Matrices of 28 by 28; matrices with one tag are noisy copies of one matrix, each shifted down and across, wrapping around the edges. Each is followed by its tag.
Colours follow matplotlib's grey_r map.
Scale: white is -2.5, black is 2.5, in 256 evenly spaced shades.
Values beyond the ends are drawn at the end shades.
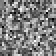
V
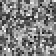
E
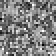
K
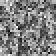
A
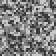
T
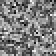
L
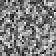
V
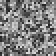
K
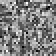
A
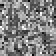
A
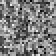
A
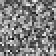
V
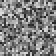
V
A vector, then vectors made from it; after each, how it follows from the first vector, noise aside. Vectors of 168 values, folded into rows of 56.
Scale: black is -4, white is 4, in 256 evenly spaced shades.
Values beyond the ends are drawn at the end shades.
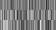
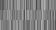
wrapped around, negated, shrunk.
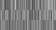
reversed, shrunk.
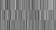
reversed, shrunk.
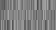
wrapped around, negated, shrunk.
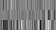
negated, partly zeroed.
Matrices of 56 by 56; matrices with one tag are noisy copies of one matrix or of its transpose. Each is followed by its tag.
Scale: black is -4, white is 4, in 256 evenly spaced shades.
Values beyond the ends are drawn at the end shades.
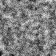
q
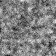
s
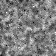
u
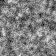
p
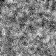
p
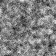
s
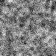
p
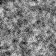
p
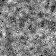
p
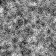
p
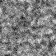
s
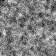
p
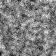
q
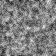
u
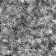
s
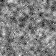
p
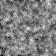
u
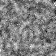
q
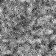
s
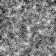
u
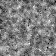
u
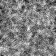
u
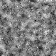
q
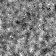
s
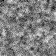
p
